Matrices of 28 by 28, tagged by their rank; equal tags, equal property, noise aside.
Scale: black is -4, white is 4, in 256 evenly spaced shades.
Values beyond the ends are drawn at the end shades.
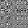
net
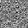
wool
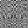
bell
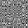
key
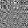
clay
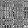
net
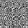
net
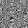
wool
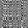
bell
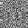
key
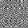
key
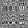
bell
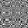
net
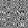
net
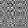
bell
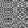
net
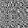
key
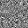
wool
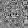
key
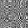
net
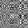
bell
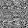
key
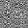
key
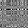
bell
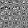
clay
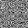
wool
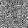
wool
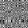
net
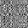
net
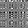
bell
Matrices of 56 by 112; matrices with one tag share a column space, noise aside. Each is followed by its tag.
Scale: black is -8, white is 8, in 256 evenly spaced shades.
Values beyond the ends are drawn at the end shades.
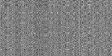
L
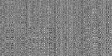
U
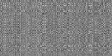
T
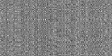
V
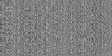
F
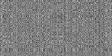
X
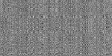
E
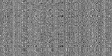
X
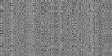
T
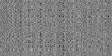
X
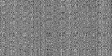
L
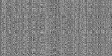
E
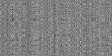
V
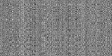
V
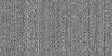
X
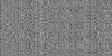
F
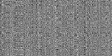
L
